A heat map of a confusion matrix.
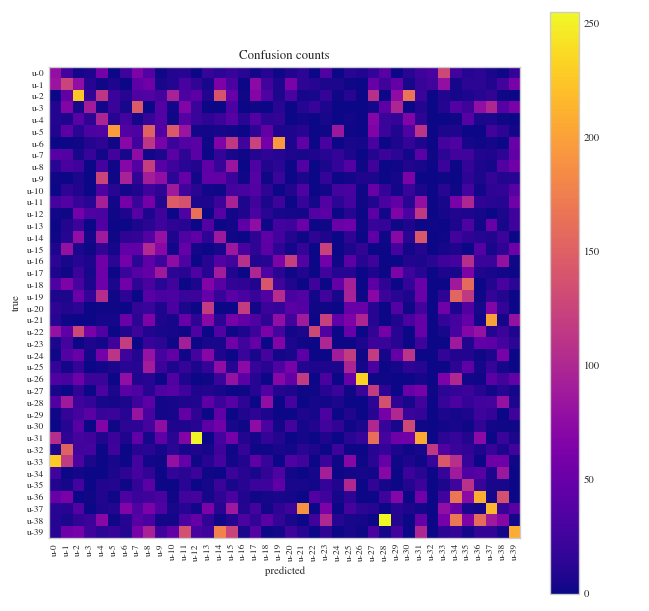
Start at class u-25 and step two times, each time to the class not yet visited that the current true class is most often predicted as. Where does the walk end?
u-15
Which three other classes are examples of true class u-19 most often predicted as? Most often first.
u-34, u-35, u-4
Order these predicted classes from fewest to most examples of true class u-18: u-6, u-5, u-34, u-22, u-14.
u-5, u-22, u-14, u-6, u-34
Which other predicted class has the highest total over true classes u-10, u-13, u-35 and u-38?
u-28
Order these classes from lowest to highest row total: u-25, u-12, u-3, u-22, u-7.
u-7, u-25, u-12, u-3, u-22
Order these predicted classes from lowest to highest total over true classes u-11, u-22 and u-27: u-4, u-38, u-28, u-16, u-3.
u-16, u-38, u-3, u-28, u-4
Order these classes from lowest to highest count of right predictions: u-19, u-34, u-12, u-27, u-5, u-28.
u-34, u-19, u-27, u-28, u-12, u-5
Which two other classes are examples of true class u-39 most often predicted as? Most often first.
u-14, u-11
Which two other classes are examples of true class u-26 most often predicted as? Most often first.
u-21, u-34
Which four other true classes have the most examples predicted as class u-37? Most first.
u-21, u-3, u-38, u-20
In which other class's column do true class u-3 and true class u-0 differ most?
u-33
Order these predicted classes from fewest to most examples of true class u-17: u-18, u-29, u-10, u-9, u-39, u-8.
u-39, u-10, u-18, u-8, u-29, u-9
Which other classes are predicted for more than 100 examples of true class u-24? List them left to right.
u-5, u-25, u-27, u-30
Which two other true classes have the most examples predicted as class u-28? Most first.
u-38, u-34
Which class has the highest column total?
u-8
